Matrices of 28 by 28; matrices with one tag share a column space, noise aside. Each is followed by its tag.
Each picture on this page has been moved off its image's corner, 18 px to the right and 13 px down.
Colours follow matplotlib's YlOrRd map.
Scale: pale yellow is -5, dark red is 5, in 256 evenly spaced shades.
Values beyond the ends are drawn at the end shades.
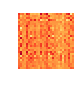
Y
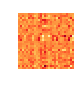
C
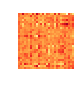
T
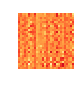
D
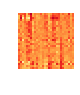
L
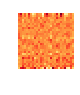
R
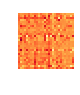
C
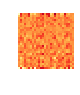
R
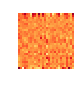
R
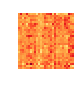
T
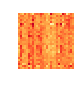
T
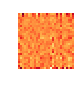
R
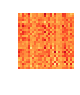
D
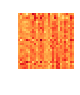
L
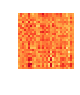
D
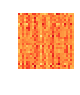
T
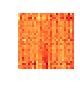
L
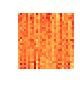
L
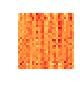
L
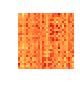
D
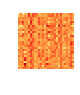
D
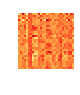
Y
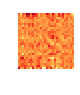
R
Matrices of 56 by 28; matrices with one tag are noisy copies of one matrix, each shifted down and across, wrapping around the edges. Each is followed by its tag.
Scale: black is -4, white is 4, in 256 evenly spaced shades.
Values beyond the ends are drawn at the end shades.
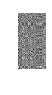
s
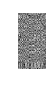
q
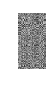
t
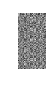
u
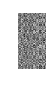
u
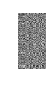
s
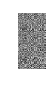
t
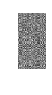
t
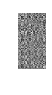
u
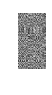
q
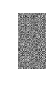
t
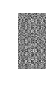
u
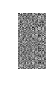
u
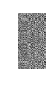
s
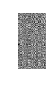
t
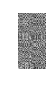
q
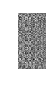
u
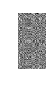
s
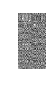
q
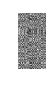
q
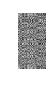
q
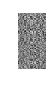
u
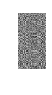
s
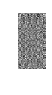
u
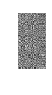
s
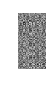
u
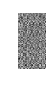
u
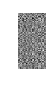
u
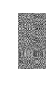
q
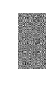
t
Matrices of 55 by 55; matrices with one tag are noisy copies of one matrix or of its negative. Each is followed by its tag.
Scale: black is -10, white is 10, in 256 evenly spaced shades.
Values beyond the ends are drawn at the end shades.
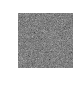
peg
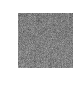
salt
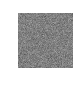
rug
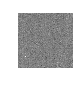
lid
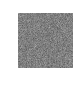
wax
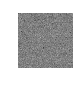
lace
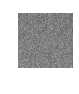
salt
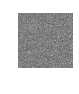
rug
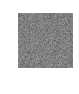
rug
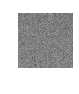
salt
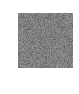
lid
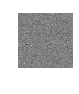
lace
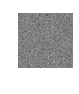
wax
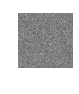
peg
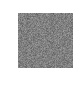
wax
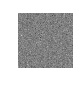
wax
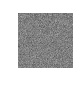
lace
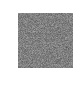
lace
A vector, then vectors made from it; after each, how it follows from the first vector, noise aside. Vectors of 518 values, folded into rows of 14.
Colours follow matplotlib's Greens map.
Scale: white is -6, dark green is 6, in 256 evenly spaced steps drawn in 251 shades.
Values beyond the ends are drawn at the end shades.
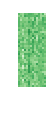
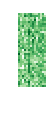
scaled up.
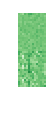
partly zeroed.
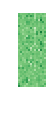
reversed, negated, partly zeroed.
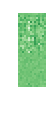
wrapped around, partly zeroed.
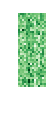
wrapped around, negated, scaled up.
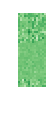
partly zeroed.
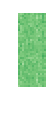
wrapped around, shrunk.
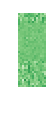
partly zeroed.
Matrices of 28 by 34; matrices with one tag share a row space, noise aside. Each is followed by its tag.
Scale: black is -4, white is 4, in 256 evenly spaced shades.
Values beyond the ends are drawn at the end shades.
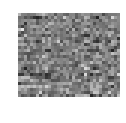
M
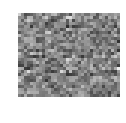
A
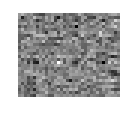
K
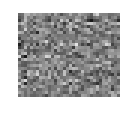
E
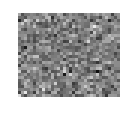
E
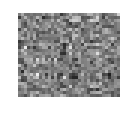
E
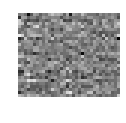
A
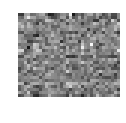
A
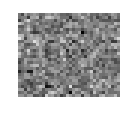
A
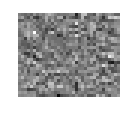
K
